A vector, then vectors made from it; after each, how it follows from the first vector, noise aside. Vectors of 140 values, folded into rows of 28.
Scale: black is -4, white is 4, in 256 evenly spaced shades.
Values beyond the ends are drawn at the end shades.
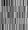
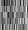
copied.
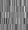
wrapped around, partly zeroed.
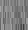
reversed, shrunk.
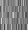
reversed, partly zeroed.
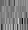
wrapped around, partly zeroed.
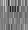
wrapped around, partly zeroed.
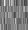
negated, partly zeroed.
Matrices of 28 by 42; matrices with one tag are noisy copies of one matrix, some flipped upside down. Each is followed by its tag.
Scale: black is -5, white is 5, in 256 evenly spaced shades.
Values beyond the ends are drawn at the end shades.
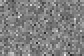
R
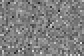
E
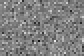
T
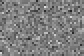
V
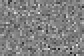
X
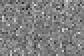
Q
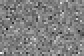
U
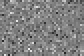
R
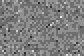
E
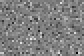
U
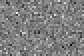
T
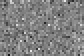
R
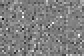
E
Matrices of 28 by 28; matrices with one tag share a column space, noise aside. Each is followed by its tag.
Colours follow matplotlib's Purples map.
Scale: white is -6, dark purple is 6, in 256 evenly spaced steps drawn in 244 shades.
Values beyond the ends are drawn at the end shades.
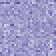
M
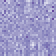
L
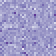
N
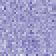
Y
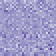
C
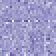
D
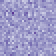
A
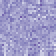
L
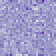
Y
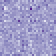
Y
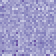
Y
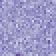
D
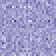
D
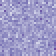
L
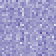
A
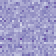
D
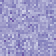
L
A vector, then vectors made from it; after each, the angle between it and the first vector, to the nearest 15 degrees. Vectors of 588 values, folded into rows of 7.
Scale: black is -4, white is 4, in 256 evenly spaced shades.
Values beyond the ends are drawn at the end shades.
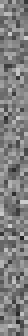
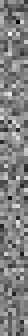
75 degrees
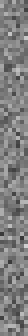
30 degrees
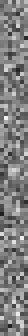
150 degrees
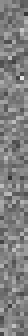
60 degrees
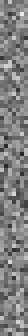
120 degrees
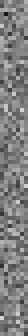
135 degrees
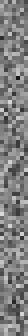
30 degrees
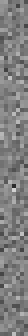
60 degrees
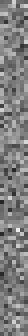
75 degrees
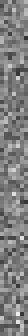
150 degrees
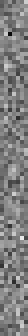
150 degrees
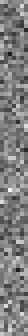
90 degrees
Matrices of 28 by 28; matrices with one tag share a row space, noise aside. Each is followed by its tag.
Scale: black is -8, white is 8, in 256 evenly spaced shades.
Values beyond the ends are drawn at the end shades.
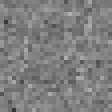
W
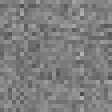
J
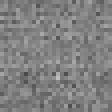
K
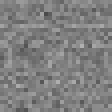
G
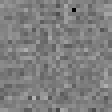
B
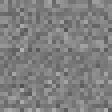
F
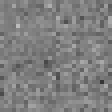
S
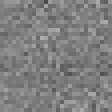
B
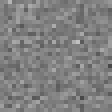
J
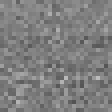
G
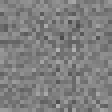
K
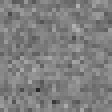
J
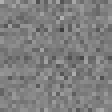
K
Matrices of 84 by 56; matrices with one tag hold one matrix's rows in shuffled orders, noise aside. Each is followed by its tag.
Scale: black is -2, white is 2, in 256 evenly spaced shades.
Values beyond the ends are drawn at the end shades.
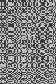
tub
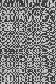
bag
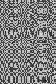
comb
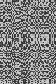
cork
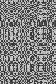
comb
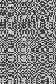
tub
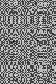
comb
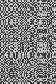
comb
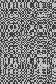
comb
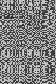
bag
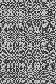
bag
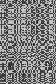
tub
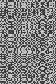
tub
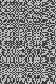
bag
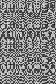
bag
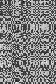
cork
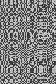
comb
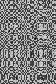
comb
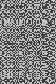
bag
